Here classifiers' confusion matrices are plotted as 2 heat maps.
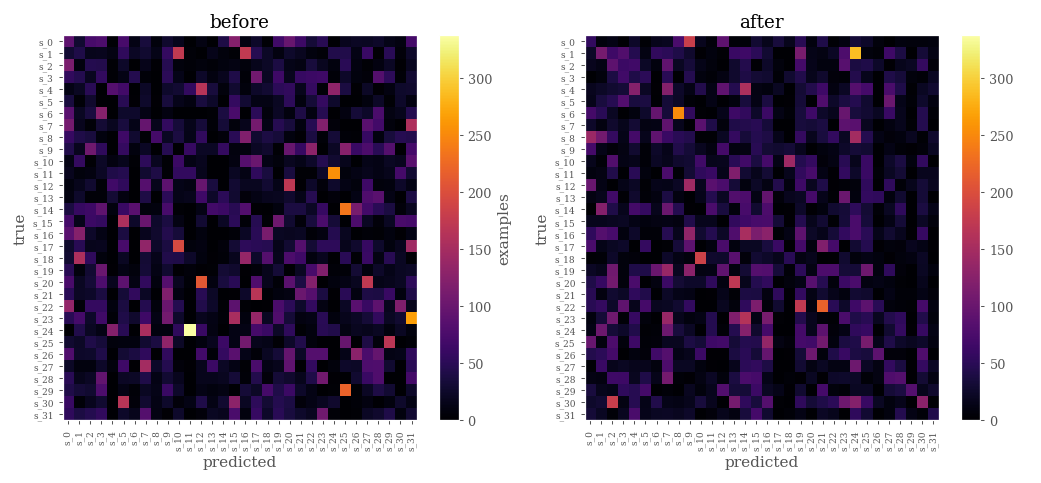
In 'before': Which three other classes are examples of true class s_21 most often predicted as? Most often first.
s_17, s_9, s_22
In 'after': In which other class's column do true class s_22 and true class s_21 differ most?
s_19
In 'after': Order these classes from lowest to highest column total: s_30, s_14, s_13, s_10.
s_10, s_30, s_13, s_14
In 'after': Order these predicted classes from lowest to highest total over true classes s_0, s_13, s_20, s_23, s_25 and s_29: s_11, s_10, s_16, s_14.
s_10, s_11, s_14, s_16
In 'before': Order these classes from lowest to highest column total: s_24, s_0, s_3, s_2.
s_24, s_2, s_3, s_0
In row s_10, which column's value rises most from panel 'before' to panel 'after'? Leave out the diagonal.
s_18
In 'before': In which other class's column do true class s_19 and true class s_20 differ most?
s_12
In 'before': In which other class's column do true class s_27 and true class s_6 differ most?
s_7
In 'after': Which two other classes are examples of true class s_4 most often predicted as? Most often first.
s_14, s_7
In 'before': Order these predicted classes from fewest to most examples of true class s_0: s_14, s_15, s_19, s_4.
s_4, s_14, s_19, s_15
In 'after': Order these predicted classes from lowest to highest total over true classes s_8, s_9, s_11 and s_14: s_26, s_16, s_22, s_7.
s_26, s_22, s_16, s_7
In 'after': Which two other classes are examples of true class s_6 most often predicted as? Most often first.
s_8, s_23
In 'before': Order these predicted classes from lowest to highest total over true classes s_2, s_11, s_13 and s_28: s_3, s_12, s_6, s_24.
s_6, s_12, s_3, s_24
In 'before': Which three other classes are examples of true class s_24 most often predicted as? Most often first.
s_11, s_7, s_4
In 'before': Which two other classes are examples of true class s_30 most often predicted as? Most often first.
s_5, s_15
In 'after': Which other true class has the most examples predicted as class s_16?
s_25
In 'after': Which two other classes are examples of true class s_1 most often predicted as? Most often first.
s_24, s_19
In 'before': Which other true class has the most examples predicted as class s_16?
s_1
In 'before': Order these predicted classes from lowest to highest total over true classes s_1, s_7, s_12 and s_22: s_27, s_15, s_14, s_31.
s_14, s_15, s_31, s_27
